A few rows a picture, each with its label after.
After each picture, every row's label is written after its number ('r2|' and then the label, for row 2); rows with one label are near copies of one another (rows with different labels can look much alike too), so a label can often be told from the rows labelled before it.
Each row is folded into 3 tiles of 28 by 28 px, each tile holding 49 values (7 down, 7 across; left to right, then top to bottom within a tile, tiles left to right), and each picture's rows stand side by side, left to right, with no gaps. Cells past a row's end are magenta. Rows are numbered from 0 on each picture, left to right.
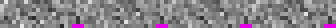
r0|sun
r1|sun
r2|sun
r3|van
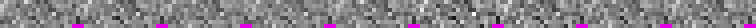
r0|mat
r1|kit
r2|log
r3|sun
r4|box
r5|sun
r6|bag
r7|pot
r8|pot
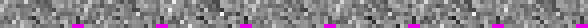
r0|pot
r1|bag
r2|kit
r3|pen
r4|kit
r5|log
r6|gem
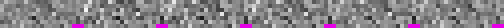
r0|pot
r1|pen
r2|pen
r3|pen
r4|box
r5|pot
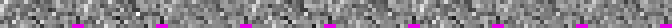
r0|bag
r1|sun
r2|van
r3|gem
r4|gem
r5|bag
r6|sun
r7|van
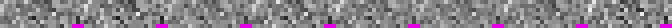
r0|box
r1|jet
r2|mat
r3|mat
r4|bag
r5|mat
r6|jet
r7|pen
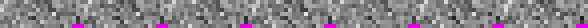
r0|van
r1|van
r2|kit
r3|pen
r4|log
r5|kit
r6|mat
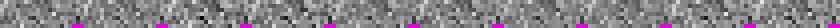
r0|mat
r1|pen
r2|pot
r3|box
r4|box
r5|jet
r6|box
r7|bag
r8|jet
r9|kit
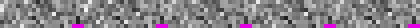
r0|mat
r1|bag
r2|sun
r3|log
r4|sun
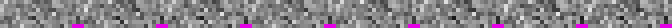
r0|log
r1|gem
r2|sun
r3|gem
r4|pot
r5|box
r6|jet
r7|gem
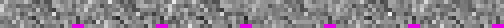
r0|gem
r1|pot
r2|log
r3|gem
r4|gem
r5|bag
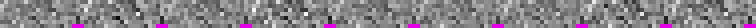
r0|box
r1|van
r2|gem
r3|pen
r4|pot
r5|log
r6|pen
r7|mat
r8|jet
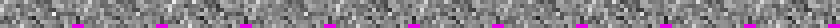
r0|log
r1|pen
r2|pot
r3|van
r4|jet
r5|pen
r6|box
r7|pen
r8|log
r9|pot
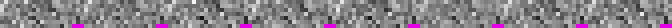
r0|gem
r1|bag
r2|pot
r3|van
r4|bag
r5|van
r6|kit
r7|van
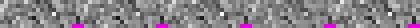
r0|van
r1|log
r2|van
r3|pen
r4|van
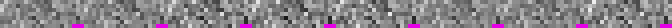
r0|gem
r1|gem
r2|sun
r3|pot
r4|log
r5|pen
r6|pen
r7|bag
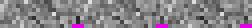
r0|box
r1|kit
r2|pot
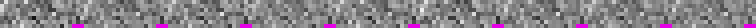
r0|pot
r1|jet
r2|sun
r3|sun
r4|pot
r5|van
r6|sun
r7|bag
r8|log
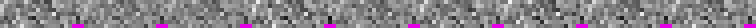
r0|log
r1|mat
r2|sun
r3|mat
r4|mat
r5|bag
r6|kit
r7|kit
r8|log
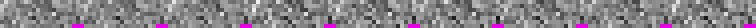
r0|kit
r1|pot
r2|van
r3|pen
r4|gem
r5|box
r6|gem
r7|log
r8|bag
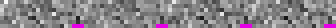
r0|kit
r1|gem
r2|log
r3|pot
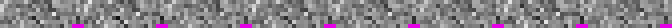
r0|gem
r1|bag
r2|jet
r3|bag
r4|jet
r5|gem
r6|sun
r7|gem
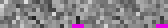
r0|jet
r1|jet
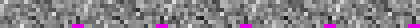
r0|log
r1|box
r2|log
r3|pot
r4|sun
